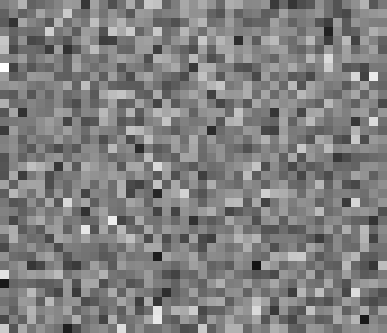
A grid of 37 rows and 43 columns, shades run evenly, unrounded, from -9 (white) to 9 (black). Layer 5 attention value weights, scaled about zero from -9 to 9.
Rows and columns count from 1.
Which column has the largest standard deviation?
18
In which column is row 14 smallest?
42
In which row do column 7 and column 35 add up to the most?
19
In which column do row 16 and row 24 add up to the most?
10
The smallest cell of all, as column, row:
1, 8
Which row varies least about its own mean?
28
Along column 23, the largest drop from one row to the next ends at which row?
37
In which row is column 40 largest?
14
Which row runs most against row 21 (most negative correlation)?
15
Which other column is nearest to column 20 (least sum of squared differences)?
43
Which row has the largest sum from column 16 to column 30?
31
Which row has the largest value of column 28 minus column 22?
17
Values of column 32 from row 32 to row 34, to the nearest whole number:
0 1 -2
